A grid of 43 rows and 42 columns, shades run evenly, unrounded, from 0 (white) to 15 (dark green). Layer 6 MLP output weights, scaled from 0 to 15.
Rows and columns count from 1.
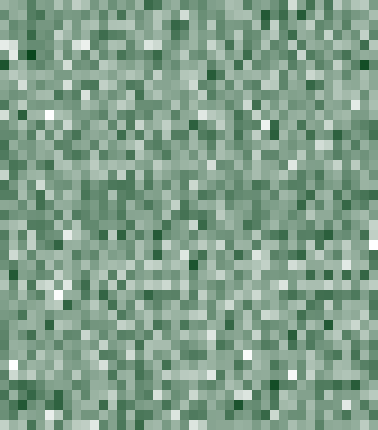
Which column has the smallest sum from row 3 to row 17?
22
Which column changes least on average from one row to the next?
26
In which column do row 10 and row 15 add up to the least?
36
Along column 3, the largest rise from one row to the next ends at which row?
12
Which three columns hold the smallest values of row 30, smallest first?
7, 29, 23
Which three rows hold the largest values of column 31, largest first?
39, 14, 13
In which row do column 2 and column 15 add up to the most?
28
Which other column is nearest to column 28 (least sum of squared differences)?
15
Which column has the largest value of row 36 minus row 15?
37
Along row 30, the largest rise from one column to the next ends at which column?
8
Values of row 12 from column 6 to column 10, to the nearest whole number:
0 5 6 8 8
